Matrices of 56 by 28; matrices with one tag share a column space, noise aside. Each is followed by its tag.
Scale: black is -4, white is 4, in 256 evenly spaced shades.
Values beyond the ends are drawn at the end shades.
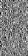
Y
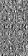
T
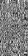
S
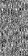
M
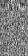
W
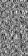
Y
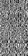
S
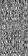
S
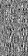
M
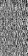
W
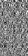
Y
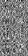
Y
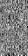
T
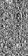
S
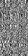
S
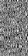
Y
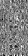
T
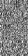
S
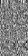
S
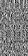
S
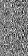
Y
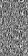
Y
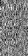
W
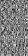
M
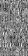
M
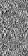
Y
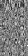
W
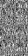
M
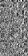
Y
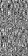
M
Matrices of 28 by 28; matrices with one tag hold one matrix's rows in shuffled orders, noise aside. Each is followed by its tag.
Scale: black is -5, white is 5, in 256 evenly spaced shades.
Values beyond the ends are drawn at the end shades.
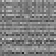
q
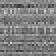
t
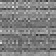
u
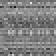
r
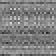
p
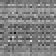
r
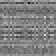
t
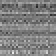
u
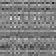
p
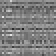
q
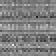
u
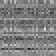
t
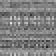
p
